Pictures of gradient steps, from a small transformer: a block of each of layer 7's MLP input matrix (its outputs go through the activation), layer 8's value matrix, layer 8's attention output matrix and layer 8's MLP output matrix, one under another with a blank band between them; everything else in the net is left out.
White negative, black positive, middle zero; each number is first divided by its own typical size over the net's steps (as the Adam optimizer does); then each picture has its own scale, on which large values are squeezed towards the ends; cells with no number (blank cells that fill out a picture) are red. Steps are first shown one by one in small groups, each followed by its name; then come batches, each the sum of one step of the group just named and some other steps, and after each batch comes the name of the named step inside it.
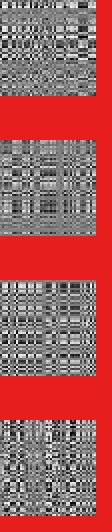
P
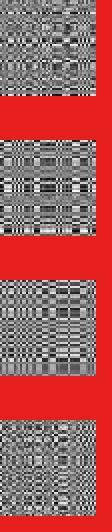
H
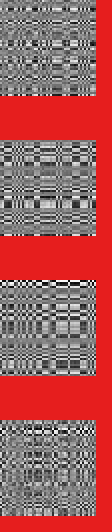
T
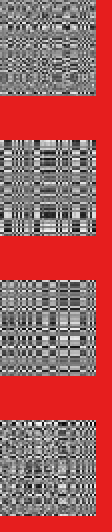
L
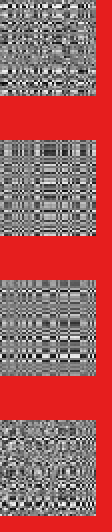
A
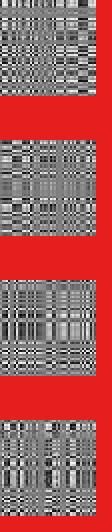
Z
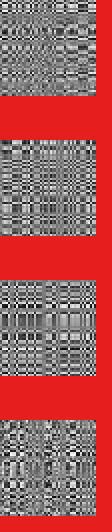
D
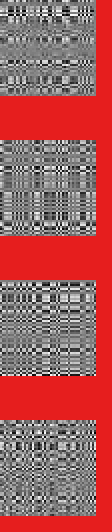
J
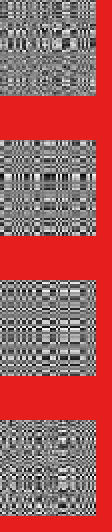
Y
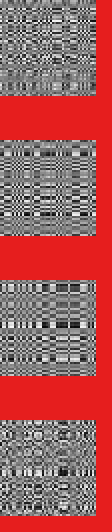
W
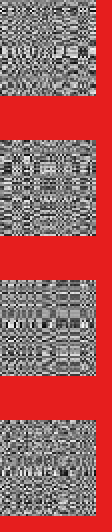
W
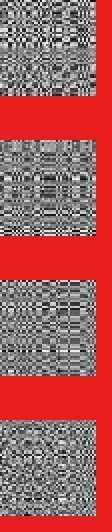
H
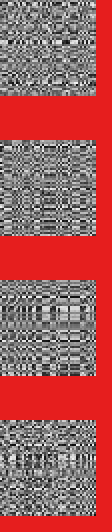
D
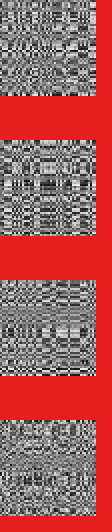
Y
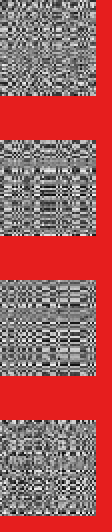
H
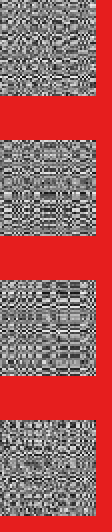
D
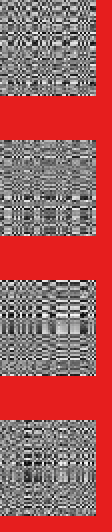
T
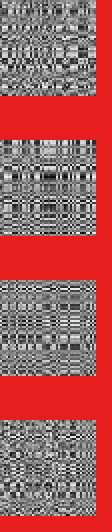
P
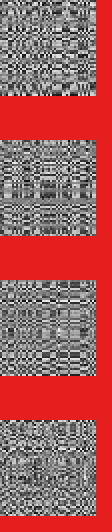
W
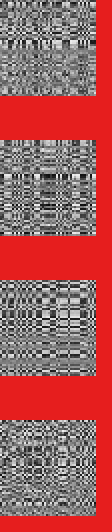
Y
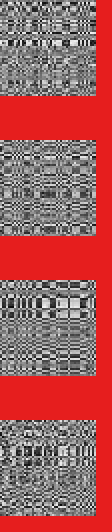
T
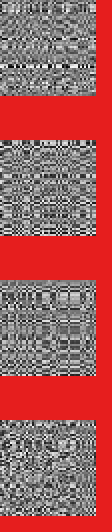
D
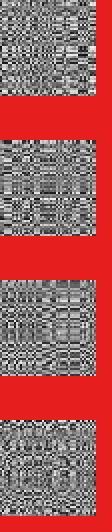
Z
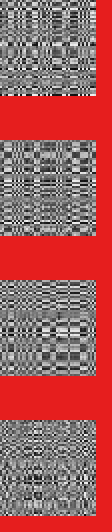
H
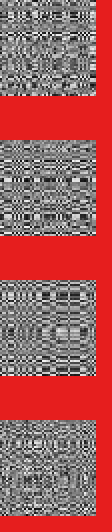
W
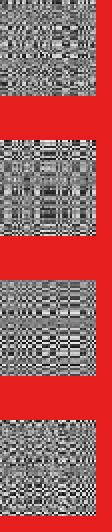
L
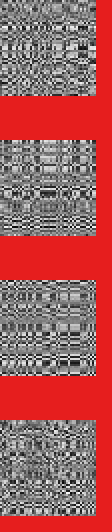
T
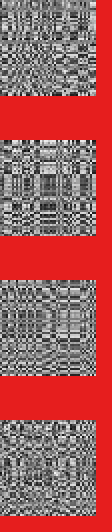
Z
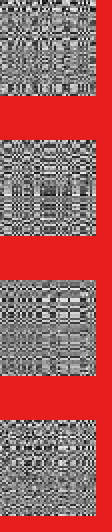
J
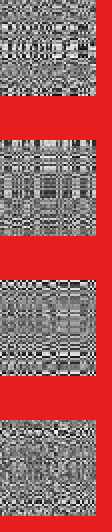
T
